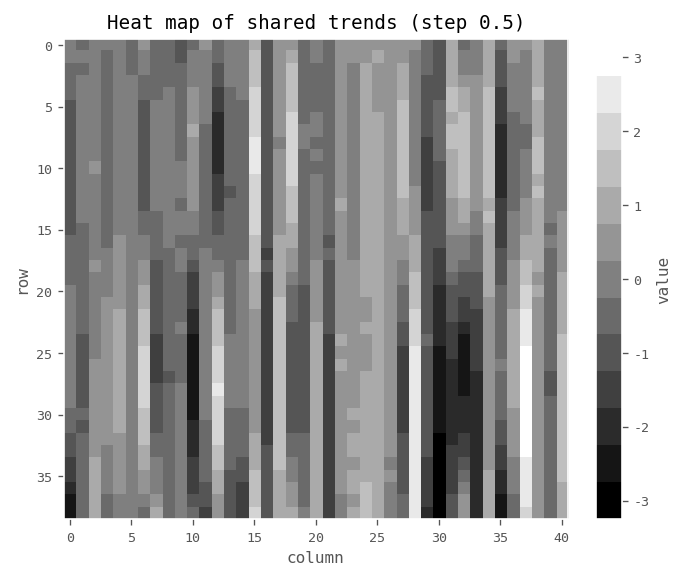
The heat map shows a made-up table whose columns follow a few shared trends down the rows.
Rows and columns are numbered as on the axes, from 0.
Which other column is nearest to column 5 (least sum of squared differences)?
9
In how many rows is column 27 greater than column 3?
18
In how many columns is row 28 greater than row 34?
14
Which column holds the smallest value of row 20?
30
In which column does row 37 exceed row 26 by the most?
32
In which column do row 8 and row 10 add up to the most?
15
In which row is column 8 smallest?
27
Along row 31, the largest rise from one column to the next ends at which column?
28
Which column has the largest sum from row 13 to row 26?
37
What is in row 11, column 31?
1
